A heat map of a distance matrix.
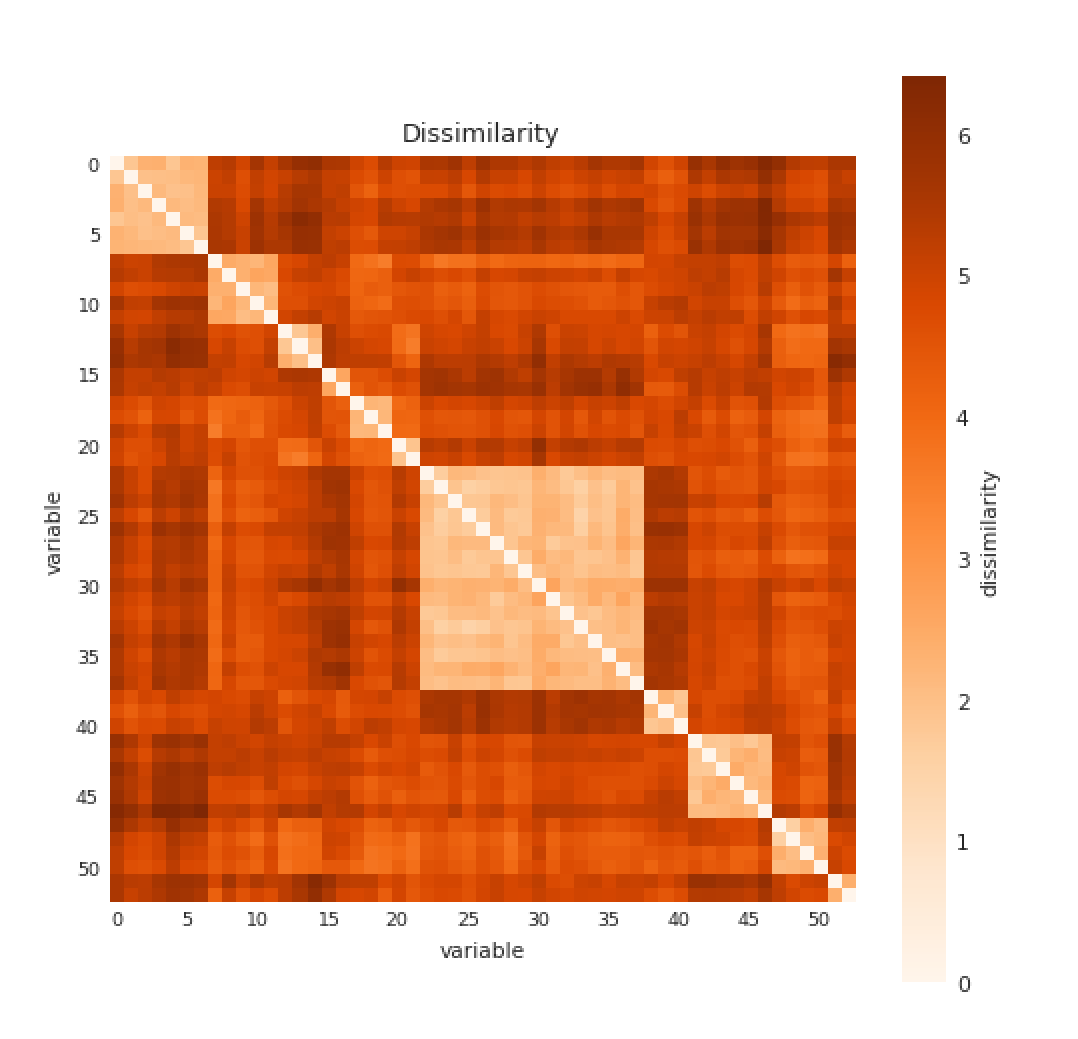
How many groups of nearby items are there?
11
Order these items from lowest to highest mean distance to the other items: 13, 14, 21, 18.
18, 21, 13, 14
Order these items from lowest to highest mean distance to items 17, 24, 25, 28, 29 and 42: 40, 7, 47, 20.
7, 47, 20, 40
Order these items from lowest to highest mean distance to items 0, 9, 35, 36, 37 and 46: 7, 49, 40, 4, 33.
33, 7, 49, 4, 40
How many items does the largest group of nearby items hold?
16
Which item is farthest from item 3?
46
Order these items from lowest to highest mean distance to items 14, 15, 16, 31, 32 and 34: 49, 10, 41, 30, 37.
37, 30, 49, 10, 41
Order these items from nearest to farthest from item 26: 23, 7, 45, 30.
23, 30, 7, 45
